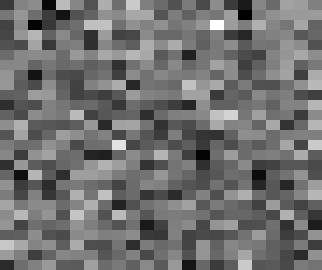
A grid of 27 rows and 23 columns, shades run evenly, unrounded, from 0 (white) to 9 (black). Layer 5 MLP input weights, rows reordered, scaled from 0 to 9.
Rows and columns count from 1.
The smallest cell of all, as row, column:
3, 16
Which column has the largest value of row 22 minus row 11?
23
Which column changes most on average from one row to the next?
9
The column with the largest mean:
14
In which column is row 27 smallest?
18
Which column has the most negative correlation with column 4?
8
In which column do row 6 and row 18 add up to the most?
19
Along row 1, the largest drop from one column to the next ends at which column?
5
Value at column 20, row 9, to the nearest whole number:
6
